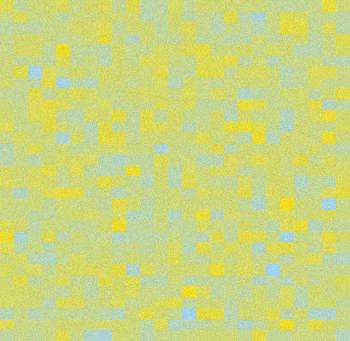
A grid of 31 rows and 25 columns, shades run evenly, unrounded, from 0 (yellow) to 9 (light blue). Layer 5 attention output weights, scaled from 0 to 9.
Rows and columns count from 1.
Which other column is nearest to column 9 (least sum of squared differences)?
2
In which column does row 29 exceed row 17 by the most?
14
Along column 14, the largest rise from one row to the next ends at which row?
28
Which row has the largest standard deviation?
22
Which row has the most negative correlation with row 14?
15
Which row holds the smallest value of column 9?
21
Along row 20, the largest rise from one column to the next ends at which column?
16
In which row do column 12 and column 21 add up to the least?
30
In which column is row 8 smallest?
4
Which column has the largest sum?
7
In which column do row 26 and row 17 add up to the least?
8
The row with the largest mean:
29
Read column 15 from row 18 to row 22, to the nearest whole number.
3 4 1 3 6
